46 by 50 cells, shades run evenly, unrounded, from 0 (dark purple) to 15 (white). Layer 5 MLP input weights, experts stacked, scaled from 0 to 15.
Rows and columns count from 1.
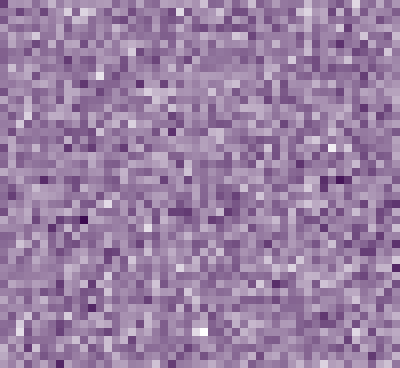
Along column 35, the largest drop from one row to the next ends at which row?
36
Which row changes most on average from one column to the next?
2
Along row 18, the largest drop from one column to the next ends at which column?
10
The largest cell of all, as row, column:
42, 26
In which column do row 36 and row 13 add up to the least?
8
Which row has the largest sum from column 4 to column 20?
15
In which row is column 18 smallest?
11
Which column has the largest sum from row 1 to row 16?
39
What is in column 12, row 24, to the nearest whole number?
8
